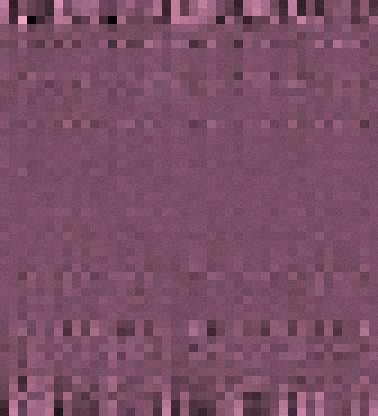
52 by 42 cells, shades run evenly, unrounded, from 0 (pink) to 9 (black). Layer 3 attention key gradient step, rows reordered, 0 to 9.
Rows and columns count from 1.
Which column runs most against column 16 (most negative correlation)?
14
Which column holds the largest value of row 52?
7
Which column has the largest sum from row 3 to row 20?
13
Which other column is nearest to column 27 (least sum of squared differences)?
32
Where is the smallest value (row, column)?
3, 3
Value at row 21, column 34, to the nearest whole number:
5
